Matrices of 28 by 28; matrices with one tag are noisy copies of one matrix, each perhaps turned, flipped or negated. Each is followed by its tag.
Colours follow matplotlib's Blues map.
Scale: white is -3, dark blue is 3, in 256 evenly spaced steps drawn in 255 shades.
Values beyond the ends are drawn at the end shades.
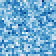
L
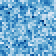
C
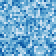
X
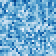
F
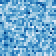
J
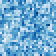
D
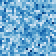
L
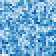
F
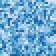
F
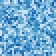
L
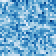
F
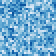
J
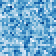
F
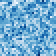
X
